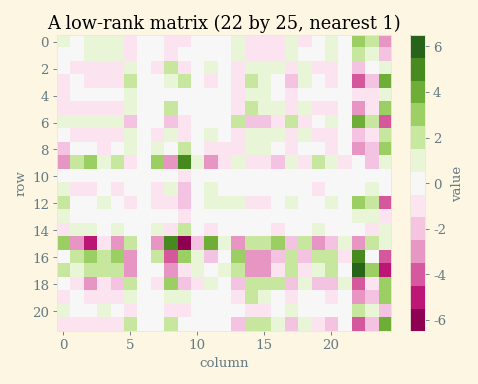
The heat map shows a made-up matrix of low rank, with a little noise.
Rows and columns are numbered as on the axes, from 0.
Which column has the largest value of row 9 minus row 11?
9
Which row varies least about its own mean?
10
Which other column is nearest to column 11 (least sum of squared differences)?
16
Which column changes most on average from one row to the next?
22
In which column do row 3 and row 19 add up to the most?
24
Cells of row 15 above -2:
14
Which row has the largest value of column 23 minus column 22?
15
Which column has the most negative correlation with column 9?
11
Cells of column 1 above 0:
5
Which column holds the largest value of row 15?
8
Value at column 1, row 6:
1
